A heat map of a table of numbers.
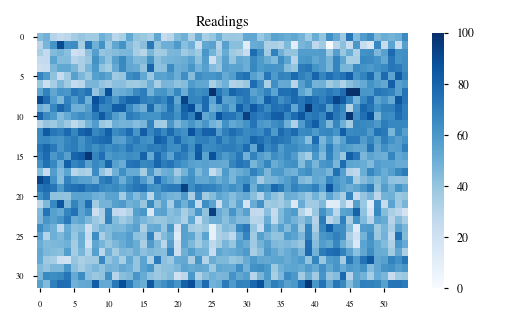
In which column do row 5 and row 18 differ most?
52
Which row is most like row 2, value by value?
6
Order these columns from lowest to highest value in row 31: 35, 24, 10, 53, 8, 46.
10, 46, 35, 53, 24, 8
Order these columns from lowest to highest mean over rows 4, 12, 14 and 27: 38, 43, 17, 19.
17, 38, 43, 19
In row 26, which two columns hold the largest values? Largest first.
39, 43
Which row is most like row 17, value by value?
3
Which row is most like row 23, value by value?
30
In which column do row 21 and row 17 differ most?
43
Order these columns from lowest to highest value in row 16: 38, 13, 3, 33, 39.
38, 3, 39, 33, 13
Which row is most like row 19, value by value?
14
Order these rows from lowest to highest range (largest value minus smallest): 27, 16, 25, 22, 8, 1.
16, 8, 27, 25, 22, 1
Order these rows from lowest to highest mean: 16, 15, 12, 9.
16, 15, 9, 12
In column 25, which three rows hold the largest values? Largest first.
7, 22, 15
